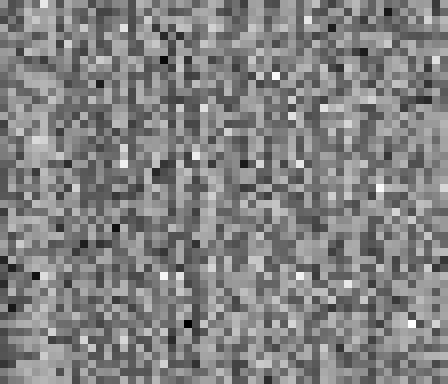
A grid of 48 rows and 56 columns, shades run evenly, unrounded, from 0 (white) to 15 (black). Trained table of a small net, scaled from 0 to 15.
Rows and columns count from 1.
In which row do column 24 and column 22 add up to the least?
3
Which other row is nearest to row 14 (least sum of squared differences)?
16
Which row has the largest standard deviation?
21
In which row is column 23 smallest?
35
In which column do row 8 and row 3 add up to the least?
39
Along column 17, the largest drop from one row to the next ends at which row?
8
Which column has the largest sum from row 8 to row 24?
22
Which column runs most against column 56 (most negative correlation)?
18
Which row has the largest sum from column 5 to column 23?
31
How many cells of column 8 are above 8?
23
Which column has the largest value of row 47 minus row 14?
26
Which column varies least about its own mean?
17
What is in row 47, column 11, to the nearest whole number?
5
